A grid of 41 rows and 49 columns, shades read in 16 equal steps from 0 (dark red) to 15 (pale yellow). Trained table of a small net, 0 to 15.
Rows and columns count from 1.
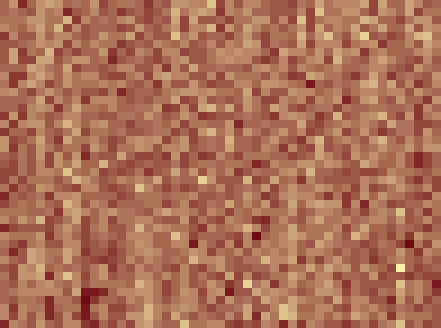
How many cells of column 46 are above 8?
5
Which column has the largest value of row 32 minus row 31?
22
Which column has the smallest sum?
10
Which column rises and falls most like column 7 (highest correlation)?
34
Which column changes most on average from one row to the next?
26
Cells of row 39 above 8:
5
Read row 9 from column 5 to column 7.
9 7 6
